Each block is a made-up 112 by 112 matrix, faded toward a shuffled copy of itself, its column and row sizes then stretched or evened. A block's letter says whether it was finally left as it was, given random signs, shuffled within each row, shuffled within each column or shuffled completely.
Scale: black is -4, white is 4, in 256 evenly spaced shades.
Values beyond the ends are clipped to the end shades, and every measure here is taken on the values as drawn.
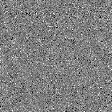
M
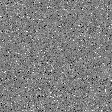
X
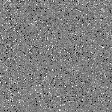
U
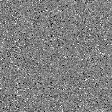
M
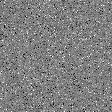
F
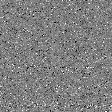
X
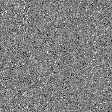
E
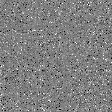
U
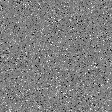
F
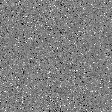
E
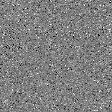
M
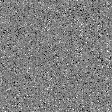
E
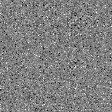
M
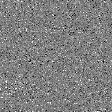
M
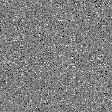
M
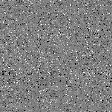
M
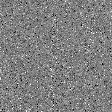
E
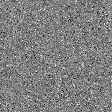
F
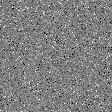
F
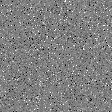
X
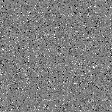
U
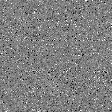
M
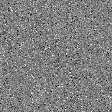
E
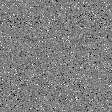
X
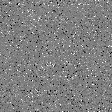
X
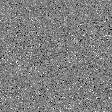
X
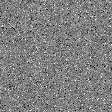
E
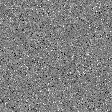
F
